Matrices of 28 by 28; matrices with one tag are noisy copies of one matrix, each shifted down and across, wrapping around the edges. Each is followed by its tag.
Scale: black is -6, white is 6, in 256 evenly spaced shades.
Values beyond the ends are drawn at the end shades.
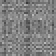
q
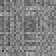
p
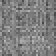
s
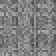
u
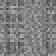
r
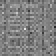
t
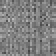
p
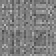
p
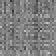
q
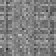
r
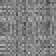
q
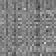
q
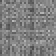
q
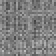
s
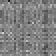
q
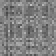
u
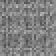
u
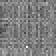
s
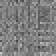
p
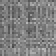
s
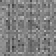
u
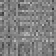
p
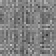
s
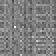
t
